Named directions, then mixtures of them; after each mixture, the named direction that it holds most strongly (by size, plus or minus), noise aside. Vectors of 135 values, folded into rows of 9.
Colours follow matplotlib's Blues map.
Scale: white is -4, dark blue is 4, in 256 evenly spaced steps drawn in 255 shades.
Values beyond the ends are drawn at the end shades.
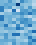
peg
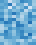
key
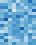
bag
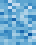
key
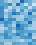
key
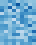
peg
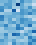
peg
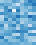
peg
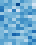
peg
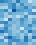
bag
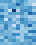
peg
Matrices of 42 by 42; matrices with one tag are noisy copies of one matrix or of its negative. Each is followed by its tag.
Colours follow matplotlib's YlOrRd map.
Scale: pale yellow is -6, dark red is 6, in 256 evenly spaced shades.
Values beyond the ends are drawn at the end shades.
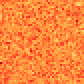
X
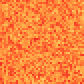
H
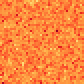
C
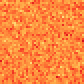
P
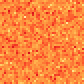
P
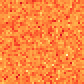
C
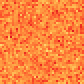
H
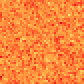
X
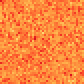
X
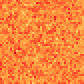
H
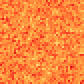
H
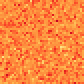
C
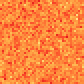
C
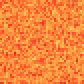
H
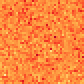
H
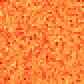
X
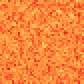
P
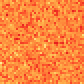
H
